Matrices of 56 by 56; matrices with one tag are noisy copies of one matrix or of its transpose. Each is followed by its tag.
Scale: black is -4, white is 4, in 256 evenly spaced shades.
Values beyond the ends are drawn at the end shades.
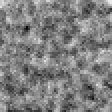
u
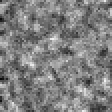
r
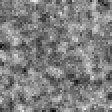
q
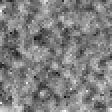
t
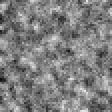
r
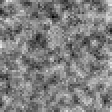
t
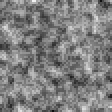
q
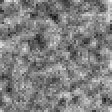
t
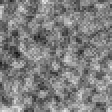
t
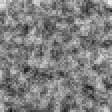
u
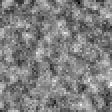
r
